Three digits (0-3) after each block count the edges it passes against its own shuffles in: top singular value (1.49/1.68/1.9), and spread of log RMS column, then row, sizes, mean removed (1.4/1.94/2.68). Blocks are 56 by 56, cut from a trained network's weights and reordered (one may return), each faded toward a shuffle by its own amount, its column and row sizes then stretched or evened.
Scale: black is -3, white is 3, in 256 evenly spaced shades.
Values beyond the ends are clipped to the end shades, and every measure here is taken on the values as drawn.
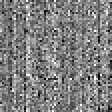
2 2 1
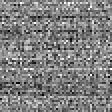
2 0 2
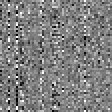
3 3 0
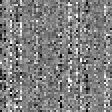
1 3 0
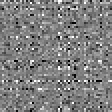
2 2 3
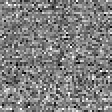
0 0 0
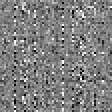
1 3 1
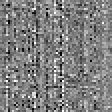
2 3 1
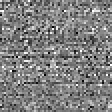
0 0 2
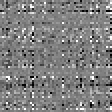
2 3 3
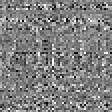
2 1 3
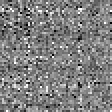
0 2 1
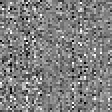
0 3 0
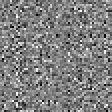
1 2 1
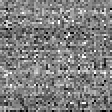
2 2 2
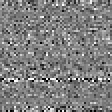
2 1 3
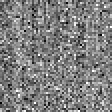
0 1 0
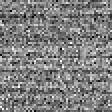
2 0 0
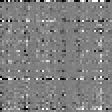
2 2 3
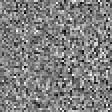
1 2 0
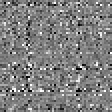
1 2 3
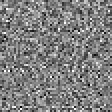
2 0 1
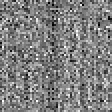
1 1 1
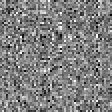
2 2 1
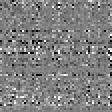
0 2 3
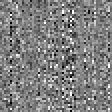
1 3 0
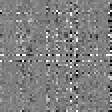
2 3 2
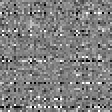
3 2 3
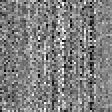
2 3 0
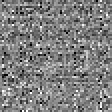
0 2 0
